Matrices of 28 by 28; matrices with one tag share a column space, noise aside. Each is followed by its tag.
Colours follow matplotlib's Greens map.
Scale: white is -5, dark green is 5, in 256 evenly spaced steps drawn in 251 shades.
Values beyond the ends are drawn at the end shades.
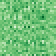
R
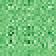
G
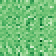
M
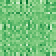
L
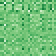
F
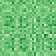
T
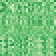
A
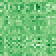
A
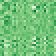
A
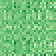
R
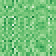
M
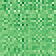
F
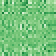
L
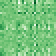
L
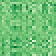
A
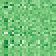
G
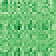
L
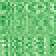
A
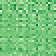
F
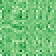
R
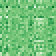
M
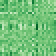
L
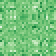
R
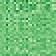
F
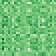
T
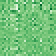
F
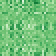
L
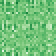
L
